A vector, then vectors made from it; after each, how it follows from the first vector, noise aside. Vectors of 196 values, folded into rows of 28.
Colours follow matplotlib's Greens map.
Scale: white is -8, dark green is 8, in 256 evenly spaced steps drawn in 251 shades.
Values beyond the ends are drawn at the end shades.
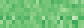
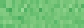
reversed, negated, shrunk.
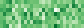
wrapped around, scaled up.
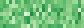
wrapped around, scaled up.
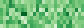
wrapped around, negated, scaled up.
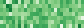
wrapped around, scaled up.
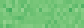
reversed, negated, shrunk.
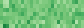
wrapped around, negated.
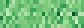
wrapped around, negated, scaled up.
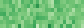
wrapped around, negated.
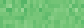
reversed, negated, shrunk.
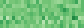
negated.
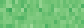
reversed, negated, shrunk.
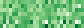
wrapped around, scaled up.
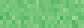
shrunk.
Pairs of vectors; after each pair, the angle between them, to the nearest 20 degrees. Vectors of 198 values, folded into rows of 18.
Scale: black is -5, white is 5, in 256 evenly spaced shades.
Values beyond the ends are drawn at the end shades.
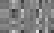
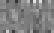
120 degrees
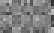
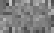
40 degrees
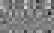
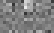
60 degrees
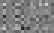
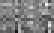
60 degrees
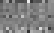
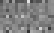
20 degrees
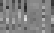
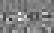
60 degrees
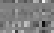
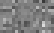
140 degrees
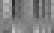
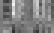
160 degrees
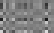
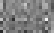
140 degrees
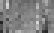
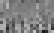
60 degrees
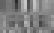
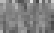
120 degrees
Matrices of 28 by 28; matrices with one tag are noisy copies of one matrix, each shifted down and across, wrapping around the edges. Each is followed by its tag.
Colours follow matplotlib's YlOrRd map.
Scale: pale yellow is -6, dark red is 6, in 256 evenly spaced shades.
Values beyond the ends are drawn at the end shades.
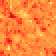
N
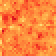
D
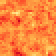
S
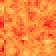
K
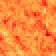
N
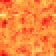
S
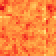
D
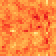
K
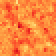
N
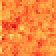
D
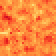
S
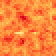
S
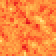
N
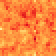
K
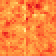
D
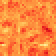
S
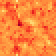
N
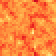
N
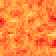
S
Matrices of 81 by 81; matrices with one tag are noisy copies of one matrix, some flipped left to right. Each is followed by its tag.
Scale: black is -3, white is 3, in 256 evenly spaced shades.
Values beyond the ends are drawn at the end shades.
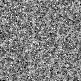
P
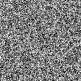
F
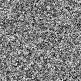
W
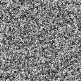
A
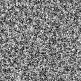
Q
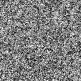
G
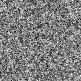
W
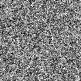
F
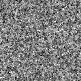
Q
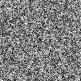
F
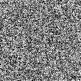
A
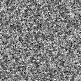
W
